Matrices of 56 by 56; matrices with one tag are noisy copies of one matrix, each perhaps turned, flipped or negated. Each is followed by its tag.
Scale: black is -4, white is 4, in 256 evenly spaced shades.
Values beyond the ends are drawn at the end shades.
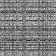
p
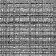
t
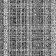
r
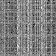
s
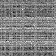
s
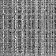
t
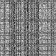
s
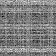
r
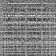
t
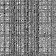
s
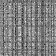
t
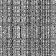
p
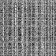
t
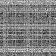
r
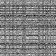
p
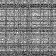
r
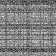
r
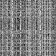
p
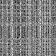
p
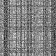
r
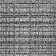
t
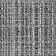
t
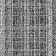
r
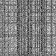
s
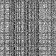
s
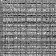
t
